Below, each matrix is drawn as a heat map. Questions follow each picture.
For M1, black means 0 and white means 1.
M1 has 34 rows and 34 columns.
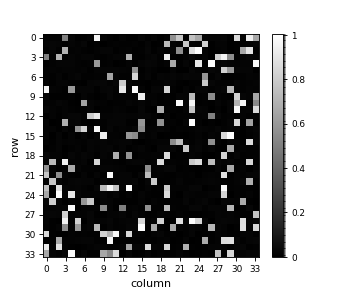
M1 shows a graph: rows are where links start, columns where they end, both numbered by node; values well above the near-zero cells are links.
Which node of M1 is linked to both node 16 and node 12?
node 26
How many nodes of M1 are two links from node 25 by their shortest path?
8
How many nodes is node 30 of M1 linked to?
5
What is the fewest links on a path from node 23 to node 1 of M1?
2
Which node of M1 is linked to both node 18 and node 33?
node 11
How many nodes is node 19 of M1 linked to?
8
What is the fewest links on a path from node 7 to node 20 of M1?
4
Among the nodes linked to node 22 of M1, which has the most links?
node 32
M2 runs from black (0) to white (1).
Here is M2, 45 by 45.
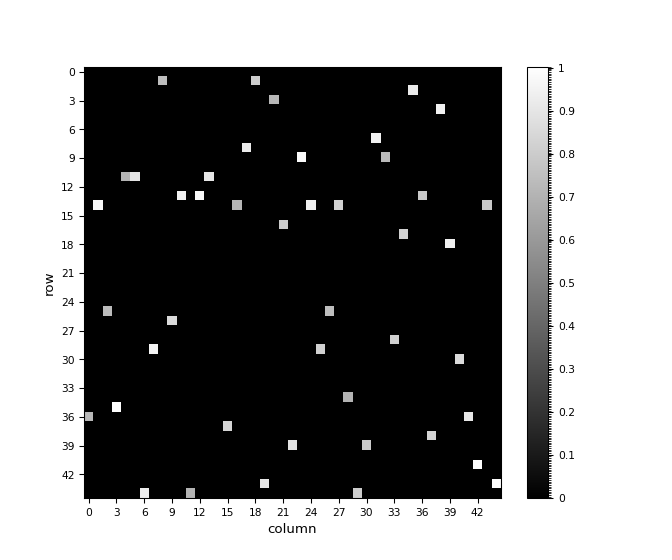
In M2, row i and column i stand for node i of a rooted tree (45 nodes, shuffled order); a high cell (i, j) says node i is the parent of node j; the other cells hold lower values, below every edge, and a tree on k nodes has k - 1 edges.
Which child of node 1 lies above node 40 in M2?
18
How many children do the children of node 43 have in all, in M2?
3
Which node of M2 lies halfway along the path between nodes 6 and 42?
13
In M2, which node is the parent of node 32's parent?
26
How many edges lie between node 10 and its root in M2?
5
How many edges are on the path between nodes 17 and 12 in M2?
8
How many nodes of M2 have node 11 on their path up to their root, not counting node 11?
12
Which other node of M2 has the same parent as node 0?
41
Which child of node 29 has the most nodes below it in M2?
25
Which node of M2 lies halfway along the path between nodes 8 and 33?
34
